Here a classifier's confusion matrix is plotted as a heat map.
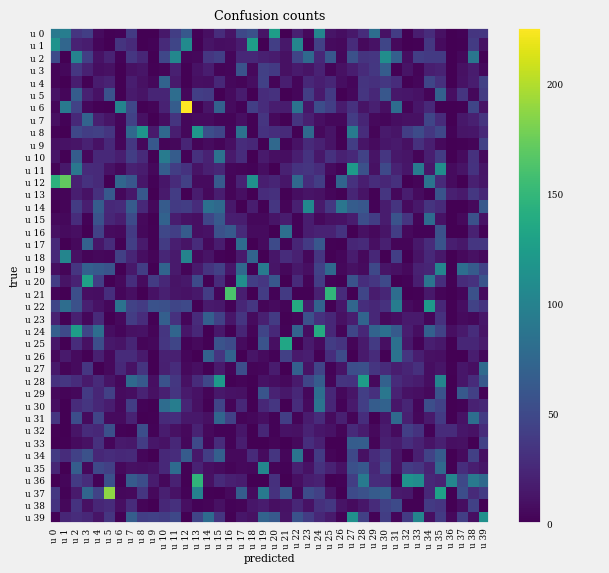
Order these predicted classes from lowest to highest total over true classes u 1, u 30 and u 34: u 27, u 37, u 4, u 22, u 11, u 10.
u 37, u 4, u 27, u 10, u 11, u 22
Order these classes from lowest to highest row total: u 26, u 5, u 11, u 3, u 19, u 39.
u 3, u 26, u 5, u 11, u 19, u 39
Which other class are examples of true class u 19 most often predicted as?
u 35
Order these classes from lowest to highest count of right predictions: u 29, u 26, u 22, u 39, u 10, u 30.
u 29, u 26, u 30, u 10, u 39, u 22
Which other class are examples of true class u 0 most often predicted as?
u 20
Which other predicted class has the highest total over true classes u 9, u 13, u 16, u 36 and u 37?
u 5
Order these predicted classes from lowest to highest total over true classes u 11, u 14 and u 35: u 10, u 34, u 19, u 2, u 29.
u 29, u 34, u 19, u 10, u 2
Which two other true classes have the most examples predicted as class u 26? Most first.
u 14, u 12
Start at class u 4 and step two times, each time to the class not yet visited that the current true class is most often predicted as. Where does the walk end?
u 15
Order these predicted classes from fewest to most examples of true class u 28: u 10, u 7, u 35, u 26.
u 26, u 10, u 7, u 35
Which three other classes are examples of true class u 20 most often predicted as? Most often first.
u 3, u 17, u 34
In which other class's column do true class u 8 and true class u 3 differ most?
u 13
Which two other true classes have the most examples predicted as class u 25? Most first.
u 21, u 19
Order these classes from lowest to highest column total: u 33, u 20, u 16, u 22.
u 16, u 33, u 20, u 22
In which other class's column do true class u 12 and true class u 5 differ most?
u 1
